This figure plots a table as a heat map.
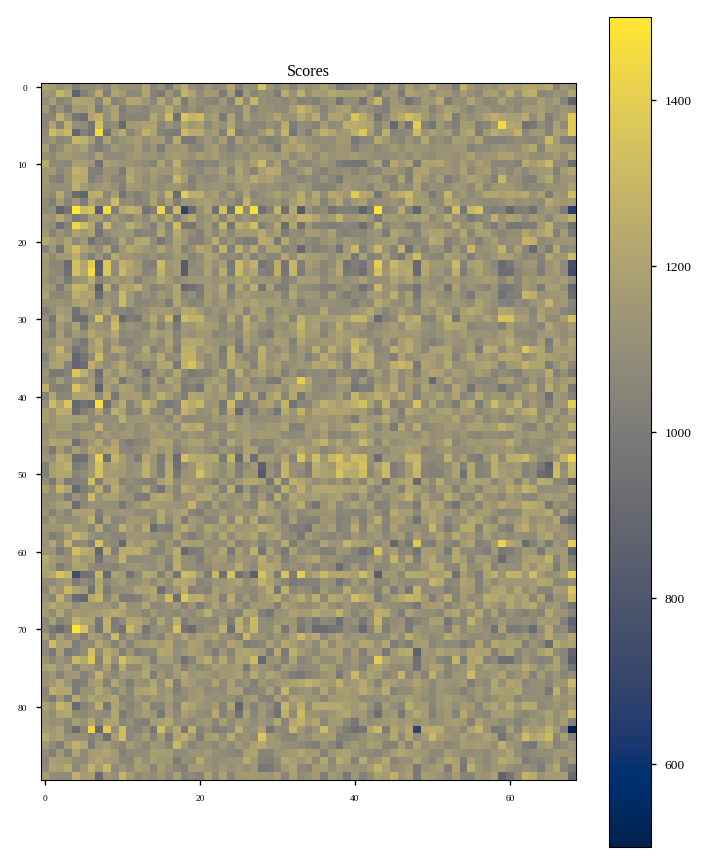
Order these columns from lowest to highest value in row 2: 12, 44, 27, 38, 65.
38, 44, 65, 12, 27
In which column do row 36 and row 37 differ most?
4
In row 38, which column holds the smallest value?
50
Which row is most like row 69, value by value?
2
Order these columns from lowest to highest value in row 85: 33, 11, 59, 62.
62, 33, 11, 59
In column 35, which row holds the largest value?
48
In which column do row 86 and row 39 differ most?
7
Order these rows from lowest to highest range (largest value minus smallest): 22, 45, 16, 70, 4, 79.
45, 79, 22, 4, 70, 16
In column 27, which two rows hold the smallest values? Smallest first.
63, 48
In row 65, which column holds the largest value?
68
